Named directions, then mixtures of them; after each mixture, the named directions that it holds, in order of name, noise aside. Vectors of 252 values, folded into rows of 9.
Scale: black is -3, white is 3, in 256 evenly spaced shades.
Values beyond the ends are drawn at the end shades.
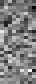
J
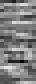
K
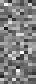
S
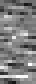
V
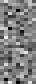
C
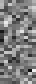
J.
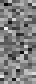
S.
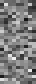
J, S.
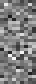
J, S.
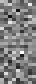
C, S.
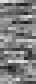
K.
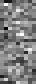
C, K, S.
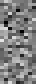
C, J.
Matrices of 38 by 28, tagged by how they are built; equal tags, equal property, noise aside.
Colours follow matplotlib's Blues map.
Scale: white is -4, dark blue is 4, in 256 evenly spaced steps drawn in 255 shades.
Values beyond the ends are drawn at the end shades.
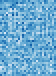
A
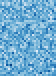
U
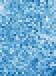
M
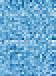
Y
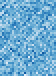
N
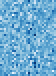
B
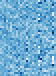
B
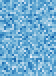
U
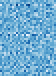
Y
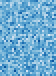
U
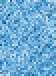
N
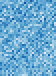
N
